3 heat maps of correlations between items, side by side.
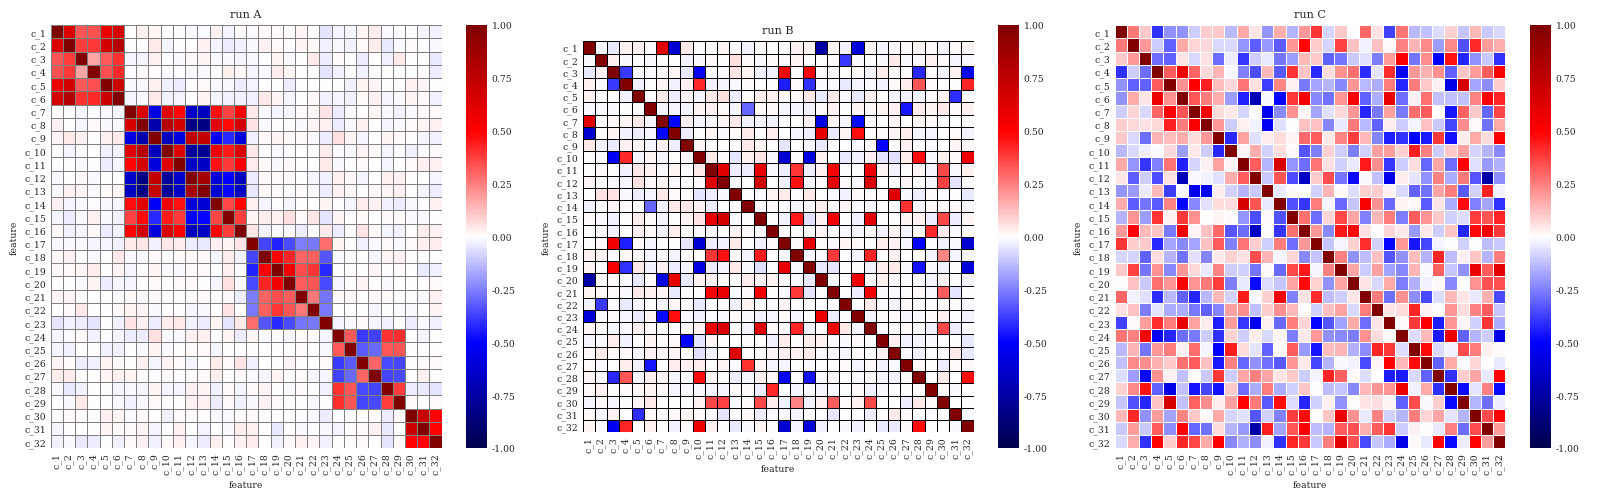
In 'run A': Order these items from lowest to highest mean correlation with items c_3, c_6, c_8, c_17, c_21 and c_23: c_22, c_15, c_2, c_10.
c_22, c_15, c_10, c_2
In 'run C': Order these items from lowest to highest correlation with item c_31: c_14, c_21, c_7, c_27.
c_7, c_14, c_27, c_21
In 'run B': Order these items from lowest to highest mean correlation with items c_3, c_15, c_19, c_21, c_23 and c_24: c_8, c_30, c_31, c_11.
c_31, c_8, c_30, c_11
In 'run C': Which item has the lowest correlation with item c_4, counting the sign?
c_24
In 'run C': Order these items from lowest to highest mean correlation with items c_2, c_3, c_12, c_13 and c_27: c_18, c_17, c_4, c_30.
c_4, c_30, c_17, c_18
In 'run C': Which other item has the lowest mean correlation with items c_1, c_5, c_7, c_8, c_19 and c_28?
c_13
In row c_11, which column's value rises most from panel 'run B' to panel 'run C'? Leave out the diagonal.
c_14
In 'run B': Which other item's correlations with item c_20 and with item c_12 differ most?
c_1
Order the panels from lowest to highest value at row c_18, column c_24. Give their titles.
run C, run A, run B
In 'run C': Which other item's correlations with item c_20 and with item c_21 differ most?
c_6
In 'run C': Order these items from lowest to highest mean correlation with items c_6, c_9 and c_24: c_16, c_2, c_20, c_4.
c_4, c_2, c_20, c_16
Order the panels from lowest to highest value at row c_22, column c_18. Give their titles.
run B, run C, run A
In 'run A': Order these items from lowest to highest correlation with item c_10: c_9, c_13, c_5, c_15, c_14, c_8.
c_13, c_9, c_5, c_15, c_14, c_8
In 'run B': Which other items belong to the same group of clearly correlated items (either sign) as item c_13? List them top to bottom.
c_26
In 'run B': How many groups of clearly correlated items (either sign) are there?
9
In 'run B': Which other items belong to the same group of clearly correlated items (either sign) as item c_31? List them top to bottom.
c_5
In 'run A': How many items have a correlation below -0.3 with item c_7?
3
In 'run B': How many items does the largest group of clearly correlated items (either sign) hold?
7
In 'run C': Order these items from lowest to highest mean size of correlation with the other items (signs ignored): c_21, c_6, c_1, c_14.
c_1, c_21, c_14, c_6
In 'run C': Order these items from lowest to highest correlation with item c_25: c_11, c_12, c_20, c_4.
c_20, c_12, c_11, c_4
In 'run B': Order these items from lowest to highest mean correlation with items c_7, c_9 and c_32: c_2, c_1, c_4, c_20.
c_20, c_2, c_4, c_1
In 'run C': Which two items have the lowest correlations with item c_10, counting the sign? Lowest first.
c_9, c_16
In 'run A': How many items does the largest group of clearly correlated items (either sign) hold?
10
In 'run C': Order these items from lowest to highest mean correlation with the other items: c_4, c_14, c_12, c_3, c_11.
c_12, c_3, c_14, c_11, c_4
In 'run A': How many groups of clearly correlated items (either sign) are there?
5
